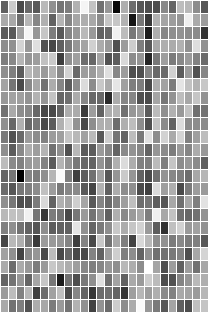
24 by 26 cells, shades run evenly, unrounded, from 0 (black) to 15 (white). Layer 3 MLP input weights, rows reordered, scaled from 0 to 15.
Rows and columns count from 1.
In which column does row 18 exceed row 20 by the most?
10
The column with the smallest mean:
19
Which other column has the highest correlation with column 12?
14
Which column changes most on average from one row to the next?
8
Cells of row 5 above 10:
4
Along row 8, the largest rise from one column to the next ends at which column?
15
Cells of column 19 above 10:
4
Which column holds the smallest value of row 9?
11
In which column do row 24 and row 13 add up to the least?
12
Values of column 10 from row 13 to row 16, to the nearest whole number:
7 4 8 12
